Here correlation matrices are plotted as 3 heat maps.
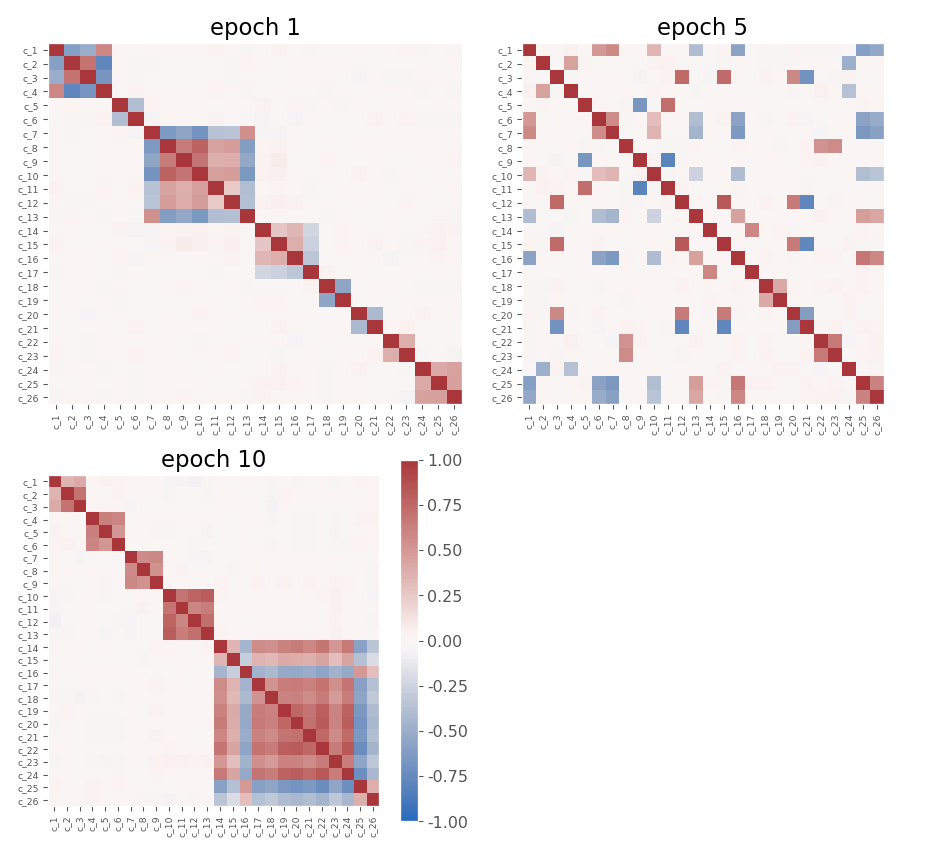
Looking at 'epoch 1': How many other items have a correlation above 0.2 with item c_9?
4
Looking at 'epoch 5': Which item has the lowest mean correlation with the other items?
c_21
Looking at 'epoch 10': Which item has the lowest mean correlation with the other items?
c_25
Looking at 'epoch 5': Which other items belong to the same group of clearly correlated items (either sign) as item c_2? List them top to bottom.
c_4, c_24
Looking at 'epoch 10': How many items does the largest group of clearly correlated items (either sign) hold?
13
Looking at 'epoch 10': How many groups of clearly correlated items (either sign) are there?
5
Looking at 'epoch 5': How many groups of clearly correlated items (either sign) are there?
7
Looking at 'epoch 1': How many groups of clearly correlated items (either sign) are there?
8
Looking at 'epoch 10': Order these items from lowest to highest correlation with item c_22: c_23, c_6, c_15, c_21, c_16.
c_16, c_6, c_15, c_23, c_21
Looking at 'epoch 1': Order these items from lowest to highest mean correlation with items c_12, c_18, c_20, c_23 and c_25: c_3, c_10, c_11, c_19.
c_19, c_3, c_11, c_10
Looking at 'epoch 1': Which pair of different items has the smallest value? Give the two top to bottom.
c_2, c_4
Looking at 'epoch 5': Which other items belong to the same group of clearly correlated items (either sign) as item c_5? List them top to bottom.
c_9, c_11
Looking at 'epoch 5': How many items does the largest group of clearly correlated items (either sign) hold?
8
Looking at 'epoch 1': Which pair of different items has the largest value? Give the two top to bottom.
c_8, c_10
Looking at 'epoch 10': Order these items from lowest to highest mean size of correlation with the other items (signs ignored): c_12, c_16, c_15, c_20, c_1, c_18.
c_1, c_12, c_15, c_16, c_18, c_20
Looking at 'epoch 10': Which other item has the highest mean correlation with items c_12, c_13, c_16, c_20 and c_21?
c_10
